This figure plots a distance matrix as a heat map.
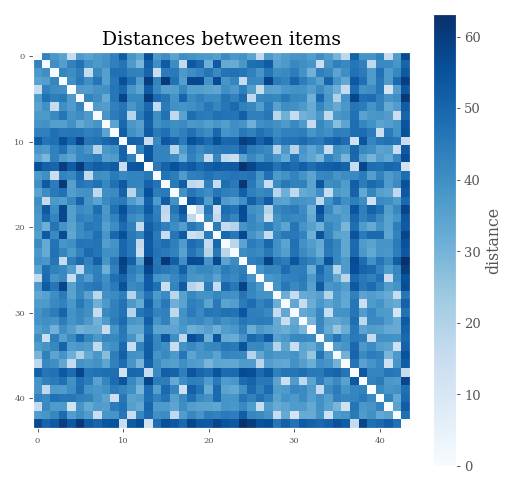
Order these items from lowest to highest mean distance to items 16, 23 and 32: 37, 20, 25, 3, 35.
20, 35, 25, 3, 37
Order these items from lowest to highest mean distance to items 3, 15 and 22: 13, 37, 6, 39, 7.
39, 6, 7, 37, 13
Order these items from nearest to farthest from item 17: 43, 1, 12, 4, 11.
1, 12, 11, 4, 43
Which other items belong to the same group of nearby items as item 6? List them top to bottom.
2, 14
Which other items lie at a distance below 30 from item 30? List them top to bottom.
7, 11, 16, 28, 34, 42
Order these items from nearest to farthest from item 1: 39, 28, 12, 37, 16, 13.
39, 12, 28, 16, 37, 13
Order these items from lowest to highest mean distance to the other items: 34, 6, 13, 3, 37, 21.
34, 6, 21, 3, 37, 13
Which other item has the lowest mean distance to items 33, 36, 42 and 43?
28
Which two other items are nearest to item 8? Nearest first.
32, 35
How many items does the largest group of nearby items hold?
7
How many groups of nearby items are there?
12
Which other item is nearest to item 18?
21
